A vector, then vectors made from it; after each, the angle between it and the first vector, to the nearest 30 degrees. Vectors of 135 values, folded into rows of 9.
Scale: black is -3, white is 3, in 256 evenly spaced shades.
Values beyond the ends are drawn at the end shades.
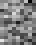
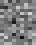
90 degrees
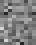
90 degrees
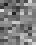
150 degrees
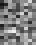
120 degrees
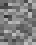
120 degrees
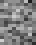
30 degrees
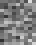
150 degrees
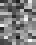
120 degrees
